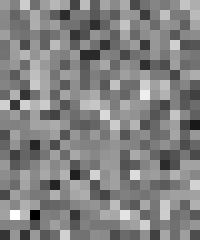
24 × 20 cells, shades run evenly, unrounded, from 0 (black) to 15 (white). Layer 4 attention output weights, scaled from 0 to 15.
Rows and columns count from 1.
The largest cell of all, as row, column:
22, 2
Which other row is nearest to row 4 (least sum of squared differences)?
23
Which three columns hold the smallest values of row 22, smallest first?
4, 8, 20
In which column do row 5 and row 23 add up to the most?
6
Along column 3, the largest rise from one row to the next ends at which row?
11
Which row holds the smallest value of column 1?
24
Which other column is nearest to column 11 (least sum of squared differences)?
1
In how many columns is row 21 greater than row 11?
10
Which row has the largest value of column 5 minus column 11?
9
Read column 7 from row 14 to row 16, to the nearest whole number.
5 9 6
